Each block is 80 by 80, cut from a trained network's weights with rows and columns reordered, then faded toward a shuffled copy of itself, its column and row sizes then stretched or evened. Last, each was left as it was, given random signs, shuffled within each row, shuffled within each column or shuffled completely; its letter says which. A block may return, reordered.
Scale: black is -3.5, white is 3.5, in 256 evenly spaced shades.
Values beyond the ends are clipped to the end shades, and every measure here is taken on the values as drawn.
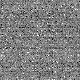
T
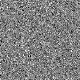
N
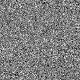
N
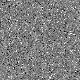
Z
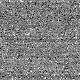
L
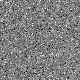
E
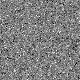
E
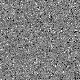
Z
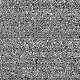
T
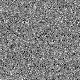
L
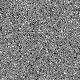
E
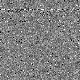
N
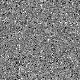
N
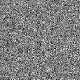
T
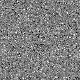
L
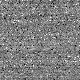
L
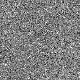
N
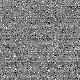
T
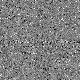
L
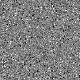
N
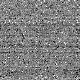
T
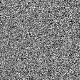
N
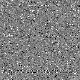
N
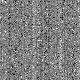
Z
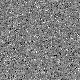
E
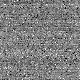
L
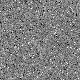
E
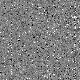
Z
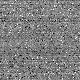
L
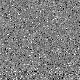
L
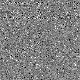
N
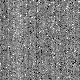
Z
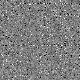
N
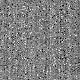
T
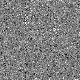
Z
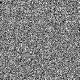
N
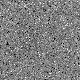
E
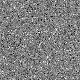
E
